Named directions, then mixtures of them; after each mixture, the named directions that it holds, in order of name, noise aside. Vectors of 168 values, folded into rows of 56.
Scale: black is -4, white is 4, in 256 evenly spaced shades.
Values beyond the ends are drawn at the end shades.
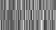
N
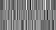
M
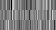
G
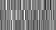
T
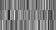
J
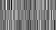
G, T.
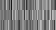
G, N.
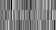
G.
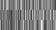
N.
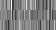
G.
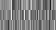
G, T.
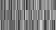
G, N.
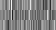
G, M.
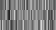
J, N.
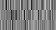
T.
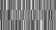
J, N, T.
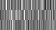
T.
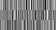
M.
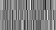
M.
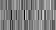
G, N, T.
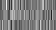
G, J, T.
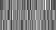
G, J, M.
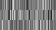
G, J.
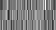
J, M, N.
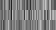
G, M, N.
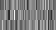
J.
